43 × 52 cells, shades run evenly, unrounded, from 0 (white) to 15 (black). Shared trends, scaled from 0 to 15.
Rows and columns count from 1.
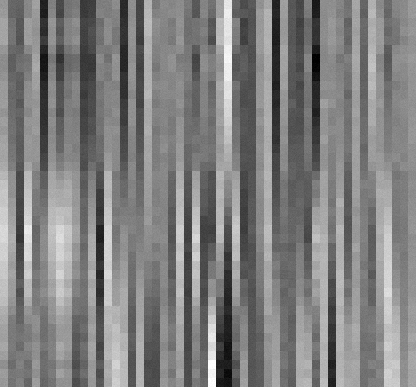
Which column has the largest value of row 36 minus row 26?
28
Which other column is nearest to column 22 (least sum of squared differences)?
26
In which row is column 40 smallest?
27
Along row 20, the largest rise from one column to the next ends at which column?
35
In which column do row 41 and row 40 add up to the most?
29
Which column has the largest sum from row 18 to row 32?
13
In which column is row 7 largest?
40
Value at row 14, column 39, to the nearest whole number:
8
